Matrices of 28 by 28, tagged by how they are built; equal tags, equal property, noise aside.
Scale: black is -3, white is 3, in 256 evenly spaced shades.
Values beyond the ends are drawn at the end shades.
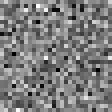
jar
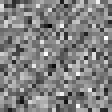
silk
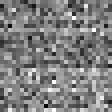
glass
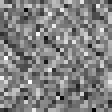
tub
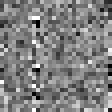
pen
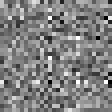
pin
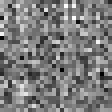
glass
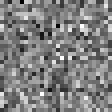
glass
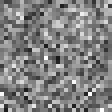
silk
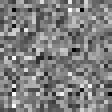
pin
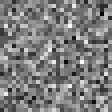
jar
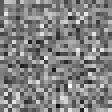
glass
